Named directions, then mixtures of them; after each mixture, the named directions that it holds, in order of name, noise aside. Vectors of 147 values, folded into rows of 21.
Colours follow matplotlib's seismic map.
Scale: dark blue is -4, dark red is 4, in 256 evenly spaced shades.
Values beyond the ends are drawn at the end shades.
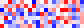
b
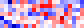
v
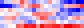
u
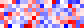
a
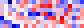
v.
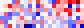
a, u.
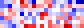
b, u, v.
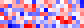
a, b, v.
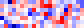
v.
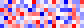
b.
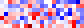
a, u, v.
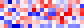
u, v.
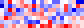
b, u, v.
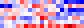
u.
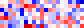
a, b, u.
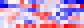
u.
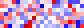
a.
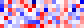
b, u.
